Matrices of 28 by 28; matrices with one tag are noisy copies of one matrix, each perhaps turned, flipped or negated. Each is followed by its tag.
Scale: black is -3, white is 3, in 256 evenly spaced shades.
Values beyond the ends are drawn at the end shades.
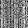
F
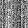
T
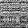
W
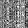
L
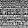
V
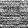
W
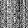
T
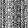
T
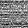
F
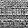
V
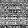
L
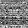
L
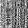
W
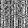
F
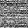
F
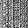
V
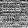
W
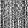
F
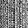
V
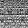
V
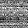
T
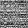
F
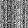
T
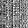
V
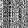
L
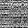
F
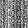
T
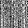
F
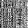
W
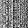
V
